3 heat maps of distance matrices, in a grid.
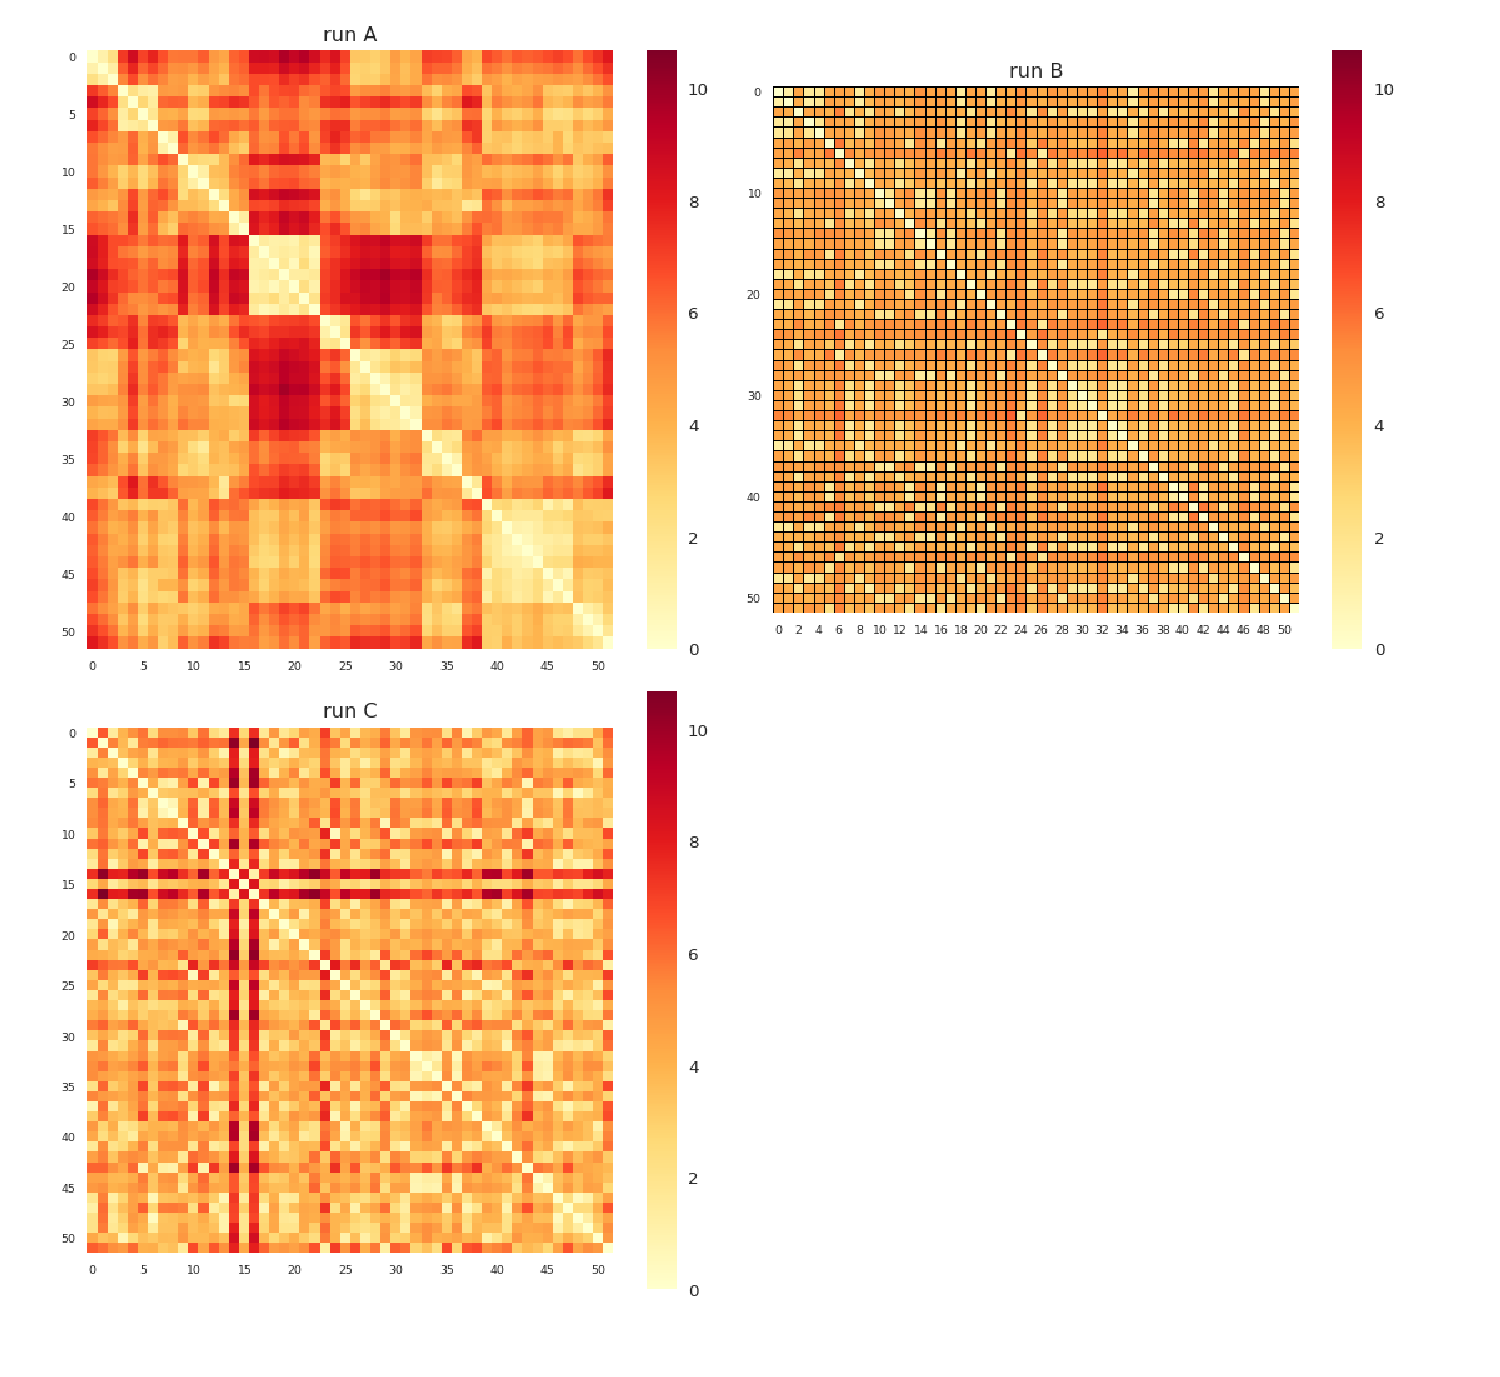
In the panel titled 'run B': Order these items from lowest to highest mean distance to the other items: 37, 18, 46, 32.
18, 37, 46, 32
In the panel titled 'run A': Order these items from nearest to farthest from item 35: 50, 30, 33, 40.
33, 50, 40, 30
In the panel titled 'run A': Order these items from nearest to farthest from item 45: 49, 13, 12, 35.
49, 35, 13, 12
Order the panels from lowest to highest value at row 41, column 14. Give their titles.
run B, run A, run C
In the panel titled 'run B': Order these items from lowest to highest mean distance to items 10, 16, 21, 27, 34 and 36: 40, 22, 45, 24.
45, 40, 22, 24
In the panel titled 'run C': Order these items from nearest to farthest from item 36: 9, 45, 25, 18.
45, 9, 18, 25
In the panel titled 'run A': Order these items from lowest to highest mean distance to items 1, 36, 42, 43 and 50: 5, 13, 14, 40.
40, 5, 13, 14
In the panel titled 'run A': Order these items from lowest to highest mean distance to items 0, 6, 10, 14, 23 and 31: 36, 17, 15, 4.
36, 15, 4, 17
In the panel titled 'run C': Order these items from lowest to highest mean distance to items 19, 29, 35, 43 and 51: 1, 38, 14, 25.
25, 38, 1, 14
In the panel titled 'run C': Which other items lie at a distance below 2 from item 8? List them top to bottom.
5, 7, 11, 43
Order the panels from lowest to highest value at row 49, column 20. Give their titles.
run C, run B, run A
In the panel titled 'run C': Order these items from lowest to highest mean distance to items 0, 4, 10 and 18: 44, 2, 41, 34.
41, 2, 44, 34
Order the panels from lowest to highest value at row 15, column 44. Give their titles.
run B, run C, run A
